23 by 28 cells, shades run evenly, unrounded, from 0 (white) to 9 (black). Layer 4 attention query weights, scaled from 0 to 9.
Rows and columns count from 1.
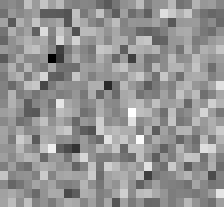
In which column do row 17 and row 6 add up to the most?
8
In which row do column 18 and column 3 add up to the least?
16
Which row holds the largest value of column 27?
20
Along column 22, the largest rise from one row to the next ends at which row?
3
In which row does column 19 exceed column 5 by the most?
10
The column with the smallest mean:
18
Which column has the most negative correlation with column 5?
2
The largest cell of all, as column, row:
7, 7
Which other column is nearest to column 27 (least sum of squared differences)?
19
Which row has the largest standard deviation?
17
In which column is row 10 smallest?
28
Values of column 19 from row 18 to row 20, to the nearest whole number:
4 1 7
